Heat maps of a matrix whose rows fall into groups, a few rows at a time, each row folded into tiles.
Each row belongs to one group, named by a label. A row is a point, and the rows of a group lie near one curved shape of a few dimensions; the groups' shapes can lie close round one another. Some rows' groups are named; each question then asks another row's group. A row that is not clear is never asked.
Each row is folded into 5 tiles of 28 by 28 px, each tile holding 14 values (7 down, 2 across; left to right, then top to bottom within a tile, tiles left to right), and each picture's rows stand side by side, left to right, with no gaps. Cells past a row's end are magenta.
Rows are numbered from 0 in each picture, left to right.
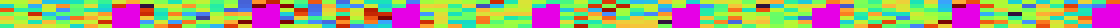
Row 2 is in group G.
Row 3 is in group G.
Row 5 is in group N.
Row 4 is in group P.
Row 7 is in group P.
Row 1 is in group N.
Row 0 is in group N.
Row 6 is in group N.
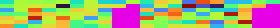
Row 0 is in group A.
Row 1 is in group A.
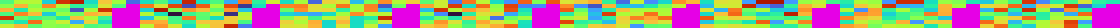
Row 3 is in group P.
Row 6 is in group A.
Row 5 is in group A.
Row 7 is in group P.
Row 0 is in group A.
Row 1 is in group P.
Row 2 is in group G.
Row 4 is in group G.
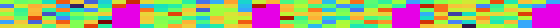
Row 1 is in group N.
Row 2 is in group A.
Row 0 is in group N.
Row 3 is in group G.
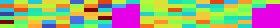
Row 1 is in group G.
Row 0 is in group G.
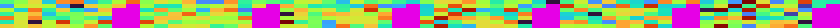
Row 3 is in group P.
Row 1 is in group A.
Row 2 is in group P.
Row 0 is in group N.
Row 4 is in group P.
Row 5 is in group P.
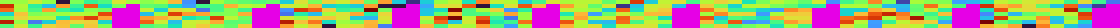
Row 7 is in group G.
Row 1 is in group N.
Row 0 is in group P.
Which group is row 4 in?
G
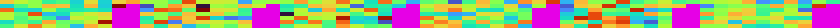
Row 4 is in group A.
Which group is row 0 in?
N
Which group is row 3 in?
G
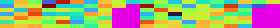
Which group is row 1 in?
P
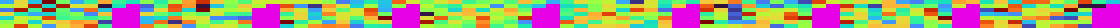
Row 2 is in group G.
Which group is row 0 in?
P
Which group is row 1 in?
N
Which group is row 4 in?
A
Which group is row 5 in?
G
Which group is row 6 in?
G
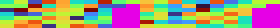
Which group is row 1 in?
G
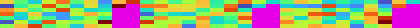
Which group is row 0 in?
N
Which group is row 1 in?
G
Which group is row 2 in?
A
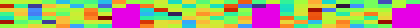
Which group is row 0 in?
G
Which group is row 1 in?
P
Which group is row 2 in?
A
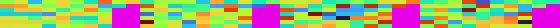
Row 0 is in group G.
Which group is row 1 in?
P
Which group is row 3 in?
P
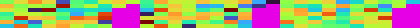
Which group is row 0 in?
P
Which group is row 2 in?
A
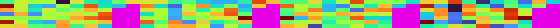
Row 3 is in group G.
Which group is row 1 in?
G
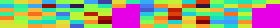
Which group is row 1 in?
A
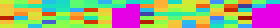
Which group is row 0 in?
A
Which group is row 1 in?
G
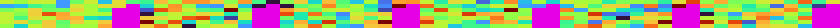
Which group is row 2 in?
N
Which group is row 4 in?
N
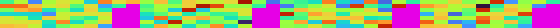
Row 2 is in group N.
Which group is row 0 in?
G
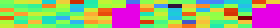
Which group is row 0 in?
A
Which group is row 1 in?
G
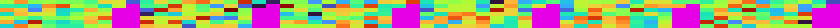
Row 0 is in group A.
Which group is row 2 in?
P
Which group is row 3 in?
A
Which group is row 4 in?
A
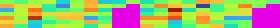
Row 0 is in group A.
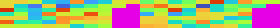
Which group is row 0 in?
G
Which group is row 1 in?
G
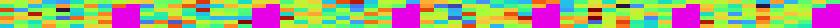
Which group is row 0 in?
N
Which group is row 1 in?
N
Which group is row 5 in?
G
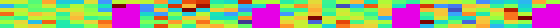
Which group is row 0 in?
N
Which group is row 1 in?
P
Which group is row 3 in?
G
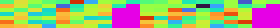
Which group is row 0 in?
G
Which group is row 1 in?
A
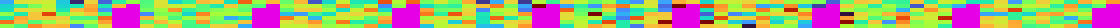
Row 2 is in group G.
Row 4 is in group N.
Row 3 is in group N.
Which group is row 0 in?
A
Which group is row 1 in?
G
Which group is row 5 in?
G
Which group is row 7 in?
G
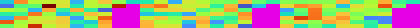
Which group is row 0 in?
A
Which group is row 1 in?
G
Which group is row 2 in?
A
